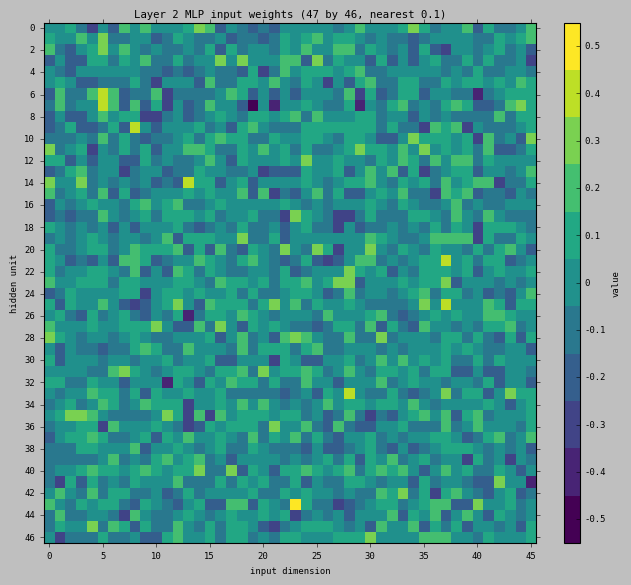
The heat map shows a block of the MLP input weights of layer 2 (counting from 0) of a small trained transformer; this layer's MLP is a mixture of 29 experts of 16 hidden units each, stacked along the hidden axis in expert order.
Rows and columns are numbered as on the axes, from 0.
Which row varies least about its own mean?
16
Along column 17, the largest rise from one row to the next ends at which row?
40
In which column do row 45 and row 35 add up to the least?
30
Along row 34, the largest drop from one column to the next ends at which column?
13
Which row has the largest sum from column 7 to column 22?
31
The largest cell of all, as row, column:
43, 23
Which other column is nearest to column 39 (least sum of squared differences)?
15
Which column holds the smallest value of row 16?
0
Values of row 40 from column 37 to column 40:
0.2 0 0.1 -0.1
